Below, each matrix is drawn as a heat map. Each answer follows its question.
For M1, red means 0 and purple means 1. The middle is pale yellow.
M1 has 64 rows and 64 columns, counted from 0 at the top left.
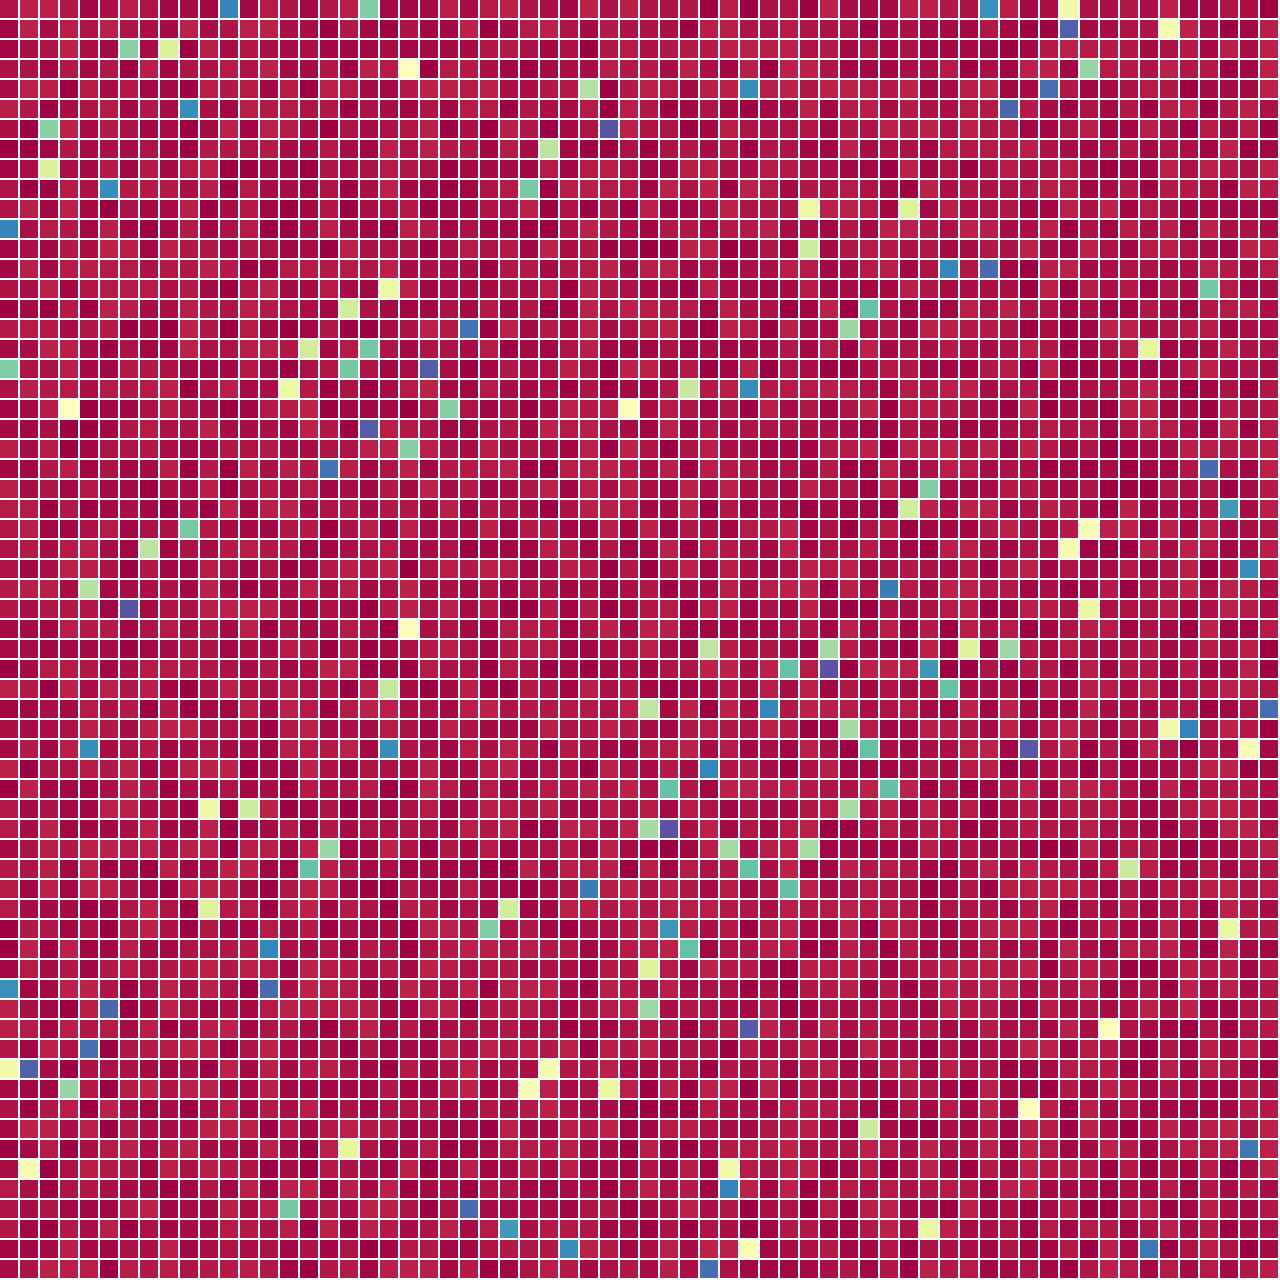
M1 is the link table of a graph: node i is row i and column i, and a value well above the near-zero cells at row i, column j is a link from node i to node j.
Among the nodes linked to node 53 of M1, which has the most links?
node 0
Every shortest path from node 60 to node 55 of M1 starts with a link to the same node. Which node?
node 14
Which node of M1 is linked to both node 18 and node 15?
node 17
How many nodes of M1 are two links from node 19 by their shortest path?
6
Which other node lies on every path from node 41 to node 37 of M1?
node 33
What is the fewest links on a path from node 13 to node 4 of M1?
5
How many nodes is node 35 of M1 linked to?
3
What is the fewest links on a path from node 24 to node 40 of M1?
6
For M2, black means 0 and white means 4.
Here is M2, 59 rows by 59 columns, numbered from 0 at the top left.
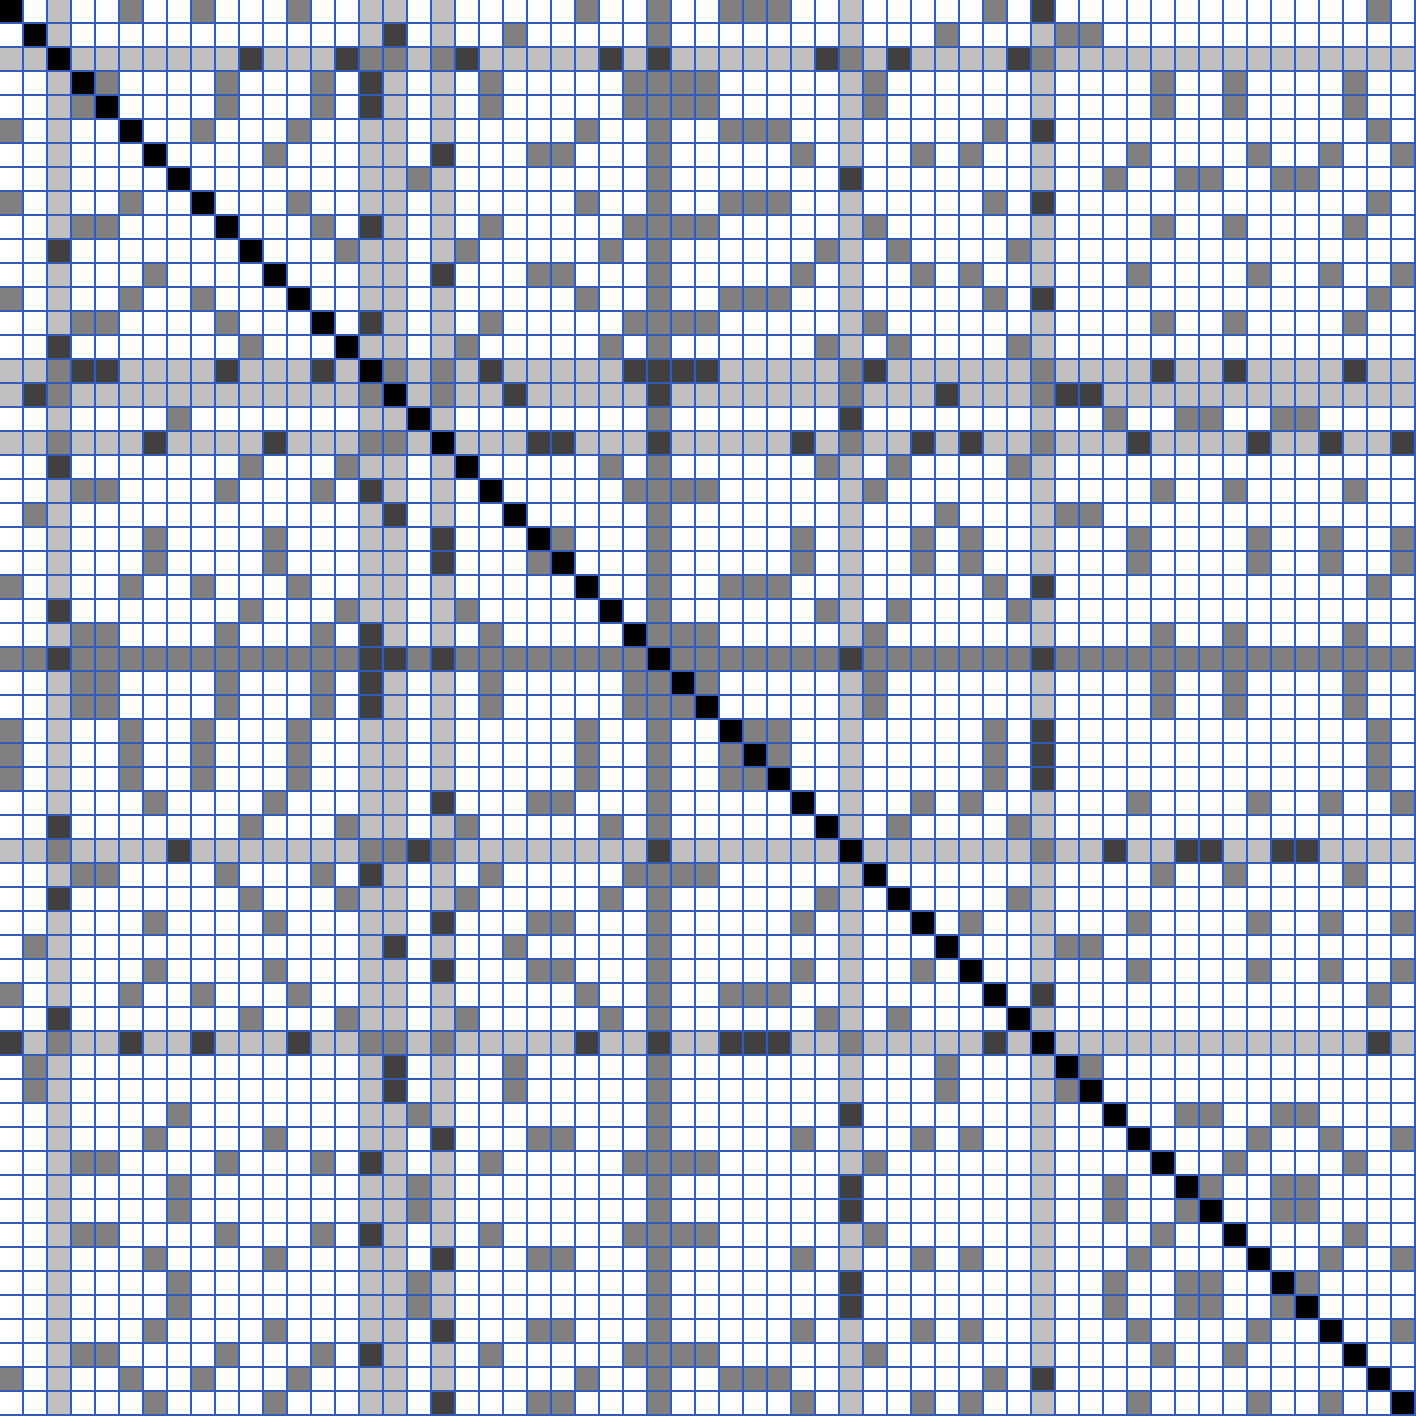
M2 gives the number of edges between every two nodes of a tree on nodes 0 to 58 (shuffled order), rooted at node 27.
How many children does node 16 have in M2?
5
